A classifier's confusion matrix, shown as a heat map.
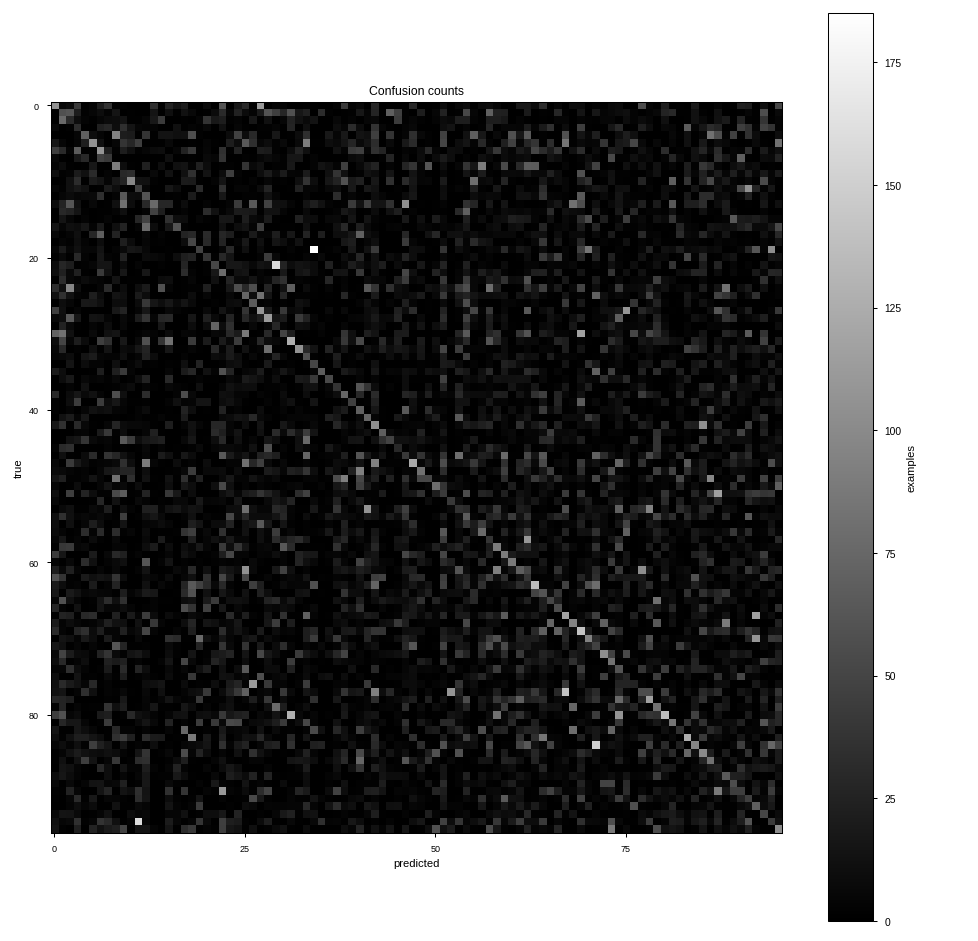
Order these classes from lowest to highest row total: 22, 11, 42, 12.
12, 11, 22, 42
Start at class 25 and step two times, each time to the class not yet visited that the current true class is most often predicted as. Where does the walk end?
75
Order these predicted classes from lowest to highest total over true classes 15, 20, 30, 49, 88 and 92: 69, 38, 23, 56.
56, 23, 38, 69
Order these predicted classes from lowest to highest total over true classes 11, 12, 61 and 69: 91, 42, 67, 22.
67, 42, 22, 91
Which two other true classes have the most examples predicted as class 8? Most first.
4, 49
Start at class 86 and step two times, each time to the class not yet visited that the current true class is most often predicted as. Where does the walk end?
46
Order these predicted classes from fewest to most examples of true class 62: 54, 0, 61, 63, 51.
63, 61, 54, 51, 0
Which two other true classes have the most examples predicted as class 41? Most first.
53, 24
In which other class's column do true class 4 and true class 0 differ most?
27
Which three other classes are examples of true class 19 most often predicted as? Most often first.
34, 94, 70
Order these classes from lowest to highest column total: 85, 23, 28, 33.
23, 28, 33, 85
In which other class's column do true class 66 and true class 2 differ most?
1
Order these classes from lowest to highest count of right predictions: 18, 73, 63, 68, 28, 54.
18, 54, 73, 68, 28, 63
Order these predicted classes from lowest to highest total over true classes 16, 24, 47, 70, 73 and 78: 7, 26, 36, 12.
36, 7, 26, 12
